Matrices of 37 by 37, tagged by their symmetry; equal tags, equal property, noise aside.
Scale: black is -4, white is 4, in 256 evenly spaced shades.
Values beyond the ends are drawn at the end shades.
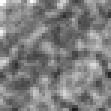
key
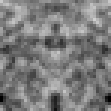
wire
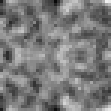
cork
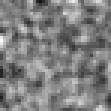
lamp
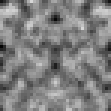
wire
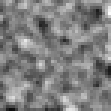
lamp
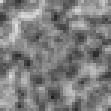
key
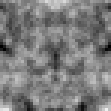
wire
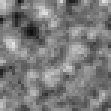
key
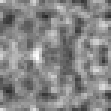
cork
